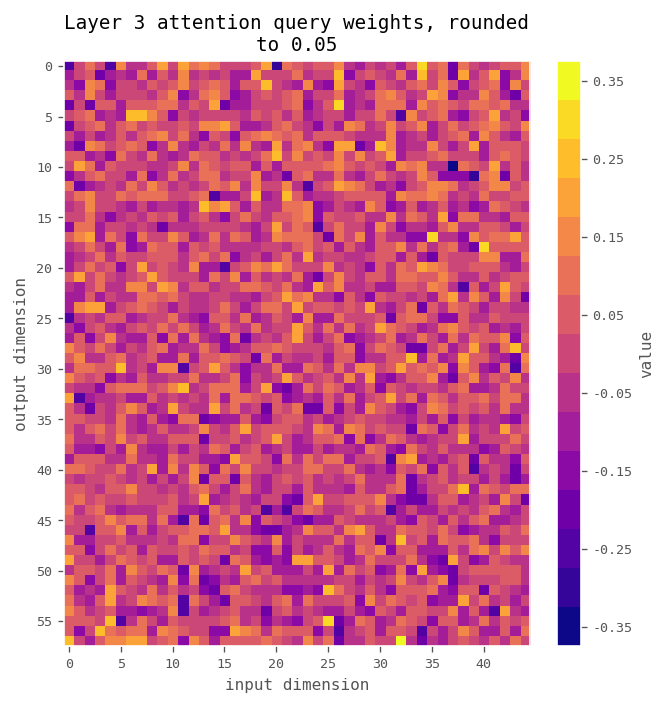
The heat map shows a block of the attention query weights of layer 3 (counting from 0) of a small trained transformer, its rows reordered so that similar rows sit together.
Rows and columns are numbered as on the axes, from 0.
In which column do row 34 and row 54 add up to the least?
19
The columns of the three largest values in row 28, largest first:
43, 39, 0
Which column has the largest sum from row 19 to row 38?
42
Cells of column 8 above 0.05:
11
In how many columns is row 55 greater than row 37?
21
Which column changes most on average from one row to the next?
15
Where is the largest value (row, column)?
57, 32
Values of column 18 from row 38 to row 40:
0.05 0.05 0
